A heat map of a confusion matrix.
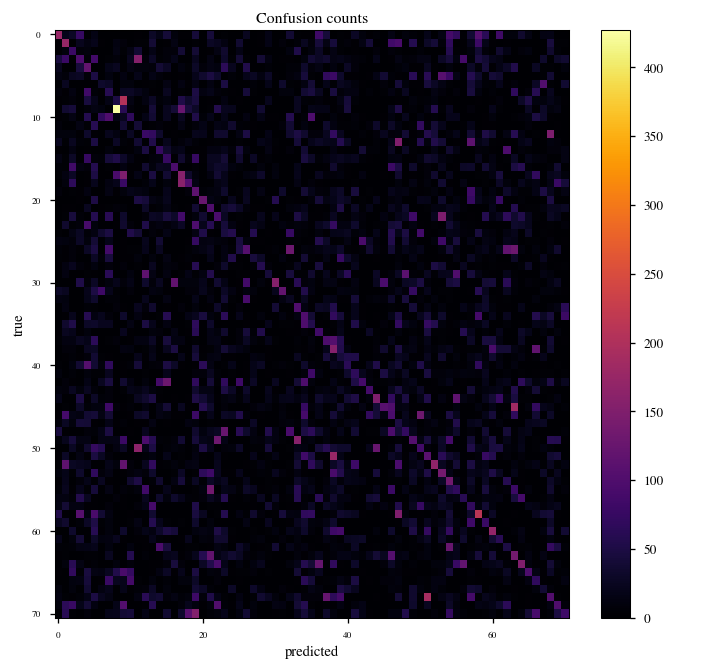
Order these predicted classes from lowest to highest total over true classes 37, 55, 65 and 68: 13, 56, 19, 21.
56, 13, 19, 21
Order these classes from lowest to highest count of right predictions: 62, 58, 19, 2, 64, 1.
62, 2, 19, 64, 1, 58
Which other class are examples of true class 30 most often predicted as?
16
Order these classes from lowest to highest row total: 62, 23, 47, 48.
47, 62, 23, 48
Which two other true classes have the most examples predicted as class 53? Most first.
22, 5
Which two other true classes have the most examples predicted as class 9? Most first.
8, 17
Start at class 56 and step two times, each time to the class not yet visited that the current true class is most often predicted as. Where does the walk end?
36
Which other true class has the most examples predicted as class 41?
52
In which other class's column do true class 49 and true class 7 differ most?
33
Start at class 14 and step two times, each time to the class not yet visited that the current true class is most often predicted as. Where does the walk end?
54
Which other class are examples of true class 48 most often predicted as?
23
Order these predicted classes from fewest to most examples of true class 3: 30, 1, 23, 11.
30, 23, 1, 11
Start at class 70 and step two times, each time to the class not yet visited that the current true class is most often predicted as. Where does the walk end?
57
